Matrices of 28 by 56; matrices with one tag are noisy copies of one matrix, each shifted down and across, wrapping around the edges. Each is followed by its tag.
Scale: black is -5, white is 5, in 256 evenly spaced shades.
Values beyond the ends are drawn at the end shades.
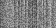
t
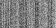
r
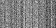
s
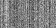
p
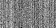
p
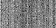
s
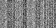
r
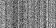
s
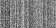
t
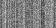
r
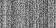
t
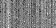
p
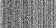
p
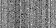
s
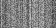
s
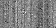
s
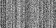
t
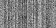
t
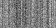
s
